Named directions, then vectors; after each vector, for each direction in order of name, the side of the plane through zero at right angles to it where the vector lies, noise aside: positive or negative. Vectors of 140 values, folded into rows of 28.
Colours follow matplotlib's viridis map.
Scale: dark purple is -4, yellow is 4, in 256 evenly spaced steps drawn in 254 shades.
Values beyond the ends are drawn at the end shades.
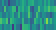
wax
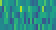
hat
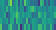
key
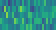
positive, negative, positive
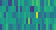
negative, negative, positive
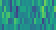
positive, negative, positive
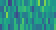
positive, negative, positive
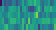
negative, negative, positive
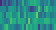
negative, negative, positive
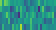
positive, negative, negative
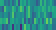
positive, positive, positive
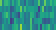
positive, negative, negative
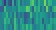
positive, negative, positive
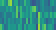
positive, positive, negative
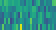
positive, negative, negative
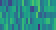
negative, negative, positive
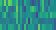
positive, positive, negative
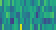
positive, negative, negative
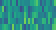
negative, negative, negative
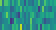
positive, negative, negative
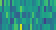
positive, negative, negative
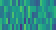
positive, positive, positive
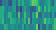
negative, negative, positive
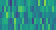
positive, negative, positive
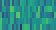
negative, positive, positive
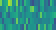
positive, positive, negative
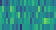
negative, positive, positive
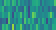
negative, negative, negative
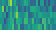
negative, positive, negative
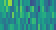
positive, positive, negative
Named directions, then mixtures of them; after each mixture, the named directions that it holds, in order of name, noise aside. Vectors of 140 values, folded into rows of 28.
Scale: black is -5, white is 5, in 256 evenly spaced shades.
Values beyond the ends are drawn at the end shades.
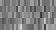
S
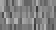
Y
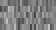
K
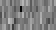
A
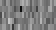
A.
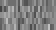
K.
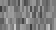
K, S.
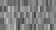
K.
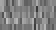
Y.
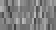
K, Y.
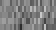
S.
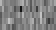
A, Y.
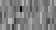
A.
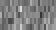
A, S.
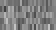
K.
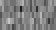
A, Y.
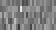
A, K.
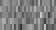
S.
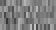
K, Y.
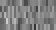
K, Y.
